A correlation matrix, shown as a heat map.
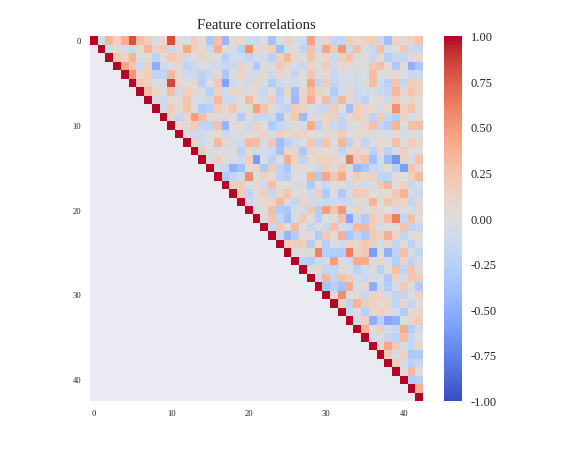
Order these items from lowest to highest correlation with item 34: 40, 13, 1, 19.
19, 13, 1, 40
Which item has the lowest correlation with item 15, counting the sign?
40
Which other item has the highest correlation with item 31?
26
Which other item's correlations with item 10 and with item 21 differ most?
0
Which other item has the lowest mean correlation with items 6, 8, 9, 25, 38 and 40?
15
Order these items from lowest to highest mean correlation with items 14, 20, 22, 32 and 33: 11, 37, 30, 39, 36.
39, 36, 37, 11, 30
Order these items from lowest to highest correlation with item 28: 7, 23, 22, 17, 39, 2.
17, 22, 23, 39, 2, 7
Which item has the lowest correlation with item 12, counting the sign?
24
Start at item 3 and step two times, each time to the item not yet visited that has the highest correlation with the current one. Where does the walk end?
5
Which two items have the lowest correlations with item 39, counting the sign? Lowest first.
14, 33
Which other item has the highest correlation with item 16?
20
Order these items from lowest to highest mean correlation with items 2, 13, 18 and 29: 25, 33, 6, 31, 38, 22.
38, 31, 22, 6, 33, 25
